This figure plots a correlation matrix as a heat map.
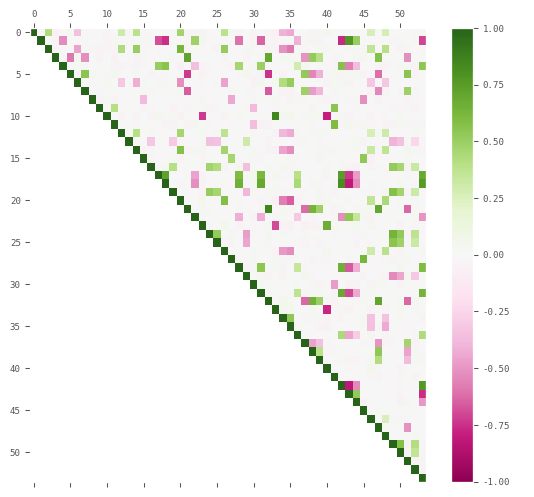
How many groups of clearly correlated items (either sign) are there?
7
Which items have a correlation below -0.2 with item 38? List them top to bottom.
5, 7, 37, 51
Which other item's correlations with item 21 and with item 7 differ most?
32
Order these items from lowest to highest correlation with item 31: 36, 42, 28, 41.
41, 36, 28, 42
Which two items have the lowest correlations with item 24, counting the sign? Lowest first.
29, 13
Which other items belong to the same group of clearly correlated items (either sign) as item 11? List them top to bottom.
9, 30, 41
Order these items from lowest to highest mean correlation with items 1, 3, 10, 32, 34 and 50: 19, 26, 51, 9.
51, 26, 9, 19
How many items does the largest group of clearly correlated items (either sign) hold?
12
